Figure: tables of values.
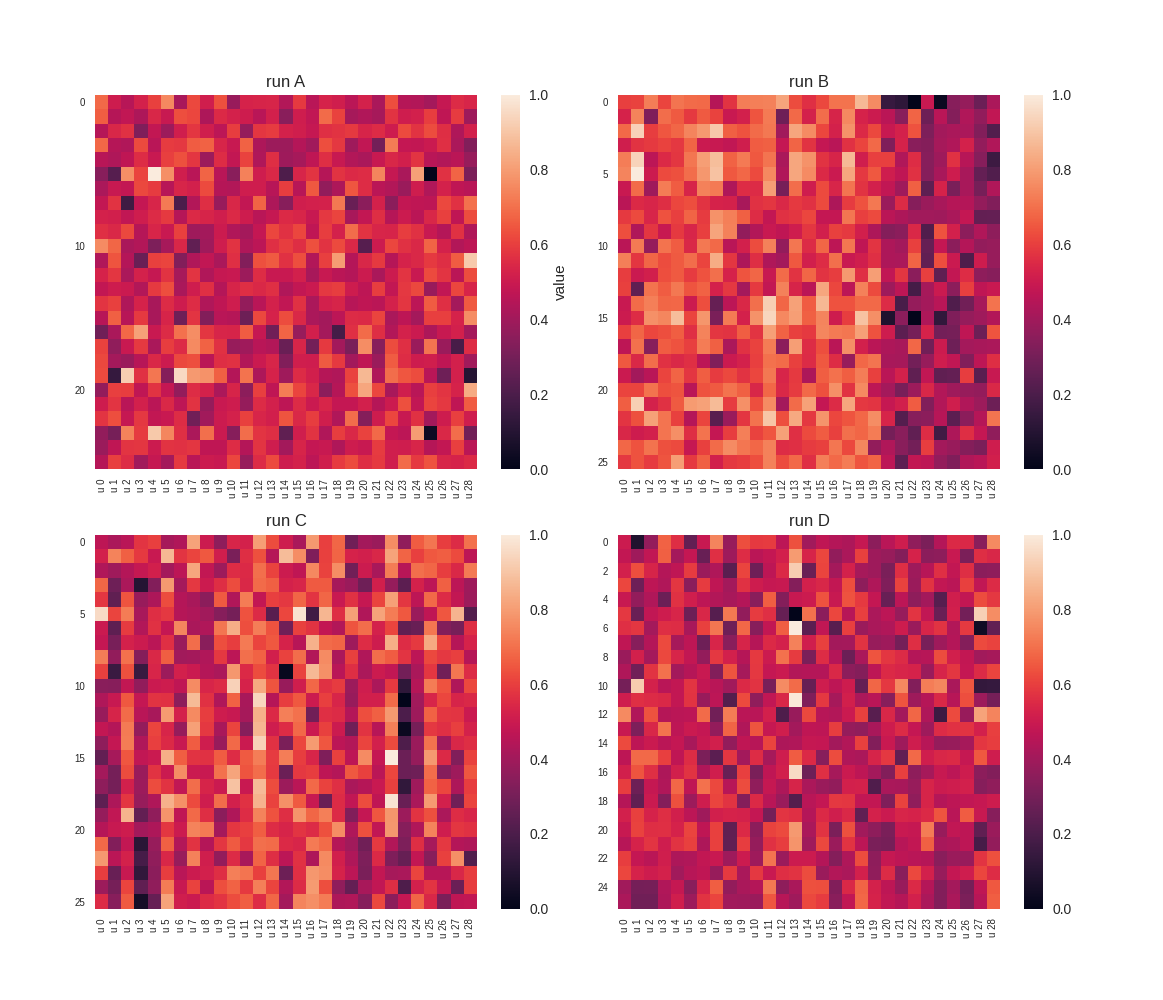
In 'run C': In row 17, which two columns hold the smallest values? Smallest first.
u 23, u 1
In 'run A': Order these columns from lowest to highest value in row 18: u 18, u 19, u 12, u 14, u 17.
u 14, u 19, u 12, u 18, u 17
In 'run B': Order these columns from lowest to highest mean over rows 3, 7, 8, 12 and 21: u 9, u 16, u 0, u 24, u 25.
u 24, u 25, u 16, u 0, u 9
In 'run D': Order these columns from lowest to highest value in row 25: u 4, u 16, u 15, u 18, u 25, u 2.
u 2, u 16, u 25, u 4, u 15, u 18
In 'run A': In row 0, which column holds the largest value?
u 5
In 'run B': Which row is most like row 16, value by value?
25
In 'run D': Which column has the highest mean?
u 13
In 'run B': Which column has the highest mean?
u 11
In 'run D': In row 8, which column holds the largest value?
u 12
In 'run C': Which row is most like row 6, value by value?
16
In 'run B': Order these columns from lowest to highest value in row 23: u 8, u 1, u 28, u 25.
u 28, u 25, u 1, u 8
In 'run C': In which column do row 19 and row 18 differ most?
u 17
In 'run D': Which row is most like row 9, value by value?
13
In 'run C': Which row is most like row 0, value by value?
2
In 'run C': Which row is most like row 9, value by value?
23
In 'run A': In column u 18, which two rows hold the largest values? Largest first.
11, 7
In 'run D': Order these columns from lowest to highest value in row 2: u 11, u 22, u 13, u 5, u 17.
u 22, u 11, u 17, u 5, u 13
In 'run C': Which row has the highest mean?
1
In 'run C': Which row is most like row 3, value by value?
21
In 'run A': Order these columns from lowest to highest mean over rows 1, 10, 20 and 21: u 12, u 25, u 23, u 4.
u 4, u 12, u 23, u 25
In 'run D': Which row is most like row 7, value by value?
1
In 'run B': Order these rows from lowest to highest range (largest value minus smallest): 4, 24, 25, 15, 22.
24, 25, 22, 4, 15
